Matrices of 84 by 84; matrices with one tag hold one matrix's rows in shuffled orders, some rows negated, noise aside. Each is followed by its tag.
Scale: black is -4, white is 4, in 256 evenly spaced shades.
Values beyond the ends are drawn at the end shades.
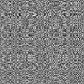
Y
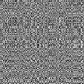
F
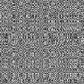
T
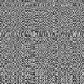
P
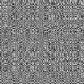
T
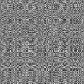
Y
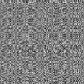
Y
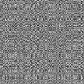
F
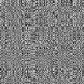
P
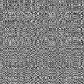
F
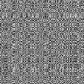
T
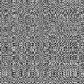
T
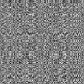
Y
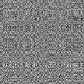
F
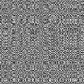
T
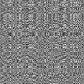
Y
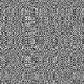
P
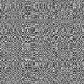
P
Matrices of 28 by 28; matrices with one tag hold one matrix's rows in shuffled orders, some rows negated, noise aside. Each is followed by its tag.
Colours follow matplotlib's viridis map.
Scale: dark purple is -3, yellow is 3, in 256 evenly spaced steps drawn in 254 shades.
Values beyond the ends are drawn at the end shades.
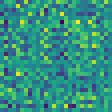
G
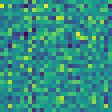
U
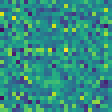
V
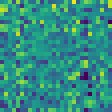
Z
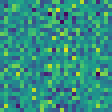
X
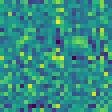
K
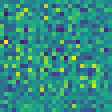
G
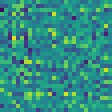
V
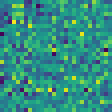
V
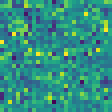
V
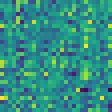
Z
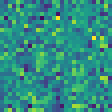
K
